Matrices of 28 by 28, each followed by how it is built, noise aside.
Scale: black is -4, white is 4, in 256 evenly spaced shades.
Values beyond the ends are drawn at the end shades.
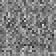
repeating columns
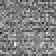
blocks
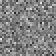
blocks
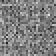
blocks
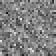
Toeplitz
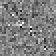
banded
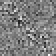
banded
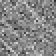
Toeplitz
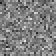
noise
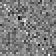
banded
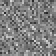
Toeplitz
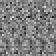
repeating columns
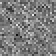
Toeplitz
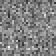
repeating columns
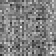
blocks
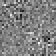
block diagonal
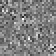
block diagonal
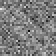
Toeplitz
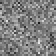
Toeplitz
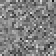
Hankel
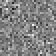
block diagonal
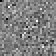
block diagonal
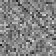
Toeplitz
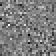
block diagonal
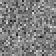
noise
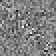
banded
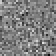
block diagonal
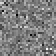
block diagonal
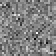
banded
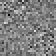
block diagonal
